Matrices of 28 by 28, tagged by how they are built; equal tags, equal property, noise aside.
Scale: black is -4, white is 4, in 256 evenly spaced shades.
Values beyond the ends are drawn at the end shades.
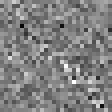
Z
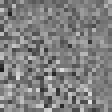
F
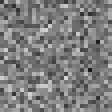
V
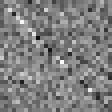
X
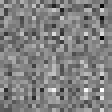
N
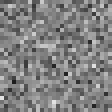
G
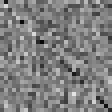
X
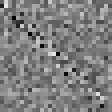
Z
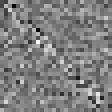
Z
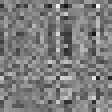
N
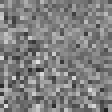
F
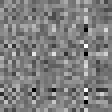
N
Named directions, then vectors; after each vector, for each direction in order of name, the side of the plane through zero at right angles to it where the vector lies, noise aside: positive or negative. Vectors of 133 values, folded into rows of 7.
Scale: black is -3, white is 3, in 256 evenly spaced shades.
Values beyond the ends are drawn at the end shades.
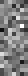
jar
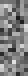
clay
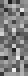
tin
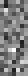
negative, negative, negative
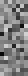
positive, negative, negative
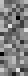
positive, negative, negative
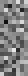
negative, negative, negative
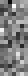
negative, negative, positive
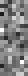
negative, negative, positive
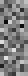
negative, negative, negative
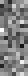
negative, negative, positive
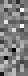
positive, positive, positive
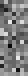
negative, negative, positive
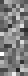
negative, positive, positive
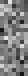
positive, positive, negative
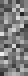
negative, positive, positive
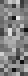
negative, positive, negative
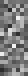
negative, positive, positive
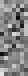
positive, negative, negative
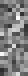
negative, positive, positive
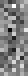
positive, negative, positive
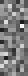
positive, positive, positive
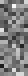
negative, negative, positive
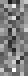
positive, negative, positive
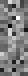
negative, positive, negative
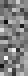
negative, negative, negative
